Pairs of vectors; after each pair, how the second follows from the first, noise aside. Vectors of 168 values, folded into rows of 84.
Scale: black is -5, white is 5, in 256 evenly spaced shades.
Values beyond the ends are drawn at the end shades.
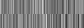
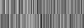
reversed, negated.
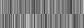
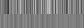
wrapped around, partly zeroed.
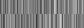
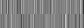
wrapped around, negated, partly zeroed.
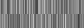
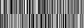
negated, scaled up.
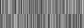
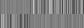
wrapped around, partly zeroed.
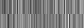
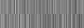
reversed, shrunk.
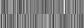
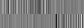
wrapped around, negated, partly zeroed.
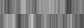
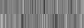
wrapped around, partly zeroed.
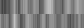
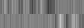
wrapped around, partly zeroed.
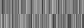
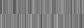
reversed, shrunk.
